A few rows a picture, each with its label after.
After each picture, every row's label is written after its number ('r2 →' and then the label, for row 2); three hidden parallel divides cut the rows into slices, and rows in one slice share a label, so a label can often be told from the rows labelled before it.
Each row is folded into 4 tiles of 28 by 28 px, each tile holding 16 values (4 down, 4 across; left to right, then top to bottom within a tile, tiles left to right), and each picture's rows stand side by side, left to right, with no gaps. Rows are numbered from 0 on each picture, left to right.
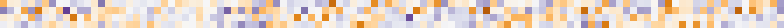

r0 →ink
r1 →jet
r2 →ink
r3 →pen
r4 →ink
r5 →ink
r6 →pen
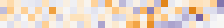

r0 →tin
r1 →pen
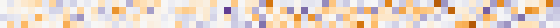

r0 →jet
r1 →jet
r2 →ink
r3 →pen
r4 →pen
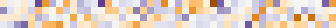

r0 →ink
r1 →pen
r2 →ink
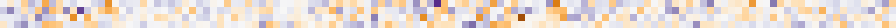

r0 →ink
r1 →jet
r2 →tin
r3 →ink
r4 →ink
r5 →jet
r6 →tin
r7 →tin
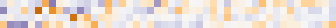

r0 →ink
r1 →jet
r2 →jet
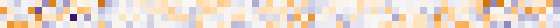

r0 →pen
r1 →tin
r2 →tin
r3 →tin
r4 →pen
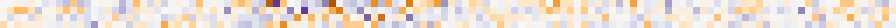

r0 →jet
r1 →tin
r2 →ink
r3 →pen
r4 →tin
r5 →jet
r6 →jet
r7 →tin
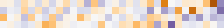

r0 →tin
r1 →pen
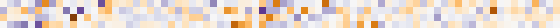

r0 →ink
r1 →tin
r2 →pen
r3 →jet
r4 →tin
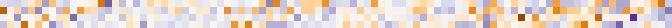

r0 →pen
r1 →jet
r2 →pen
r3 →jet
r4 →ink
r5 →pen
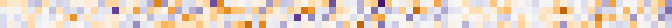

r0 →tin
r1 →ink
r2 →pen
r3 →pen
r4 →tin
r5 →pen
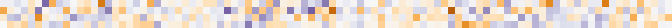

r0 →pen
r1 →jet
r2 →ink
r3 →tin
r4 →pen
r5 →tin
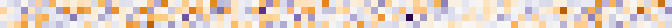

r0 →pen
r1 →pen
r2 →pen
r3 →pen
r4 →tin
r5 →pen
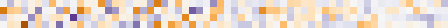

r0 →pen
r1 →ink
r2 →tin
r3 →jet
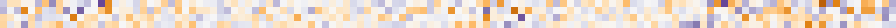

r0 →ink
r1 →jet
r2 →tin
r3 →jet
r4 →pen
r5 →tin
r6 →ink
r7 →pen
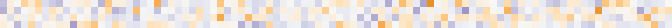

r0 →tin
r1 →tin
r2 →tin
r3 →tin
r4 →tin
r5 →tin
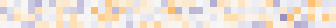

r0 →tin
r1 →tin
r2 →tin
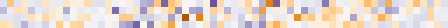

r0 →tin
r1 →ink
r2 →ink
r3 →jet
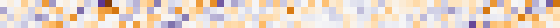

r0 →ink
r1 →pen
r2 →jet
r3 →jet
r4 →ink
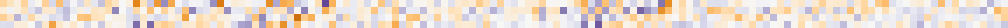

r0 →tin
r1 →ink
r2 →ink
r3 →tin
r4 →jet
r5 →ink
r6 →tin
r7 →jet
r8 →tin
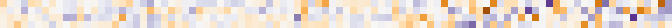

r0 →jet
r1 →tin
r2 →jet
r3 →tin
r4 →ink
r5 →pen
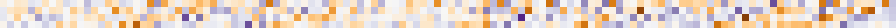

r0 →tin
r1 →pen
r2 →ink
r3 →jet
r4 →pen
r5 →pen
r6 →ink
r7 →pen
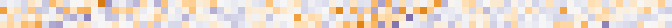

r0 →pen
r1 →jet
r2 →tin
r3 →pen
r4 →jet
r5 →jet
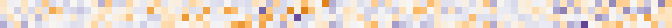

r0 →tin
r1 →tin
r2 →pen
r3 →jet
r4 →jet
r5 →ink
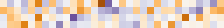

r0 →pen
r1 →ink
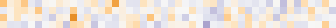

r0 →tin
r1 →jet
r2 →jet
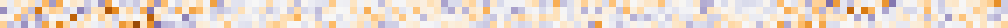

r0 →ink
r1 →pen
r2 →tin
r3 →jet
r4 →tin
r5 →jet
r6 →tin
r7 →pen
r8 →jet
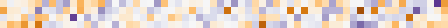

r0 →pen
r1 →jet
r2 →pen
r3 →ink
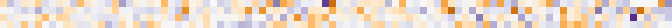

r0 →jet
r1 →jet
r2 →ink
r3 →tin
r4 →pen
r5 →pen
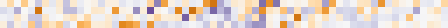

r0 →tin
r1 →pen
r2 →ink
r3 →tin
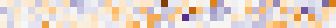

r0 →tin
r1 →pen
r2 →ink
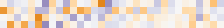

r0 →pen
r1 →jet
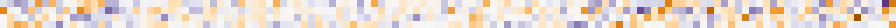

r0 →pen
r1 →tin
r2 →jet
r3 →jet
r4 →jet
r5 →ink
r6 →ink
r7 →ink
